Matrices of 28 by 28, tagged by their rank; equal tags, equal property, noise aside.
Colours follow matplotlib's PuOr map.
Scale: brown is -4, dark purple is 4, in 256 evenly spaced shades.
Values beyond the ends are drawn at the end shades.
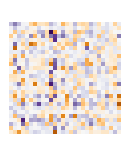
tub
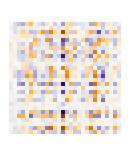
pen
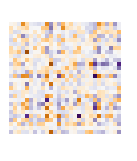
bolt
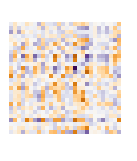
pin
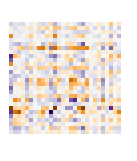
pin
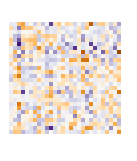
bolt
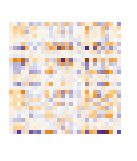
pen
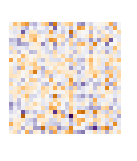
tub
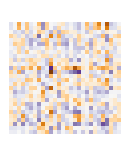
bolt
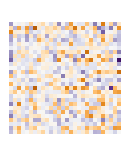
tub
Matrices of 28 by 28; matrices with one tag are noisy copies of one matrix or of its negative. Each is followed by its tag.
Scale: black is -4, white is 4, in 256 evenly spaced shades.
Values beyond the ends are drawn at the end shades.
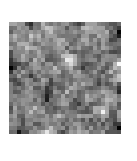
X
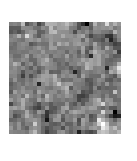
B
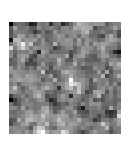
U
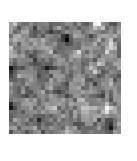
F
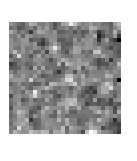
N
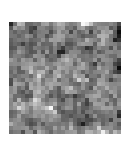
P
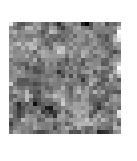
P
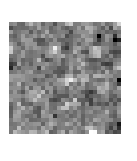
N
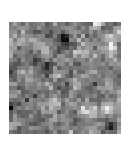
F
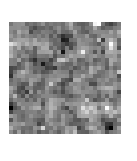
F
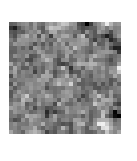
B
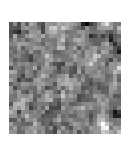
B
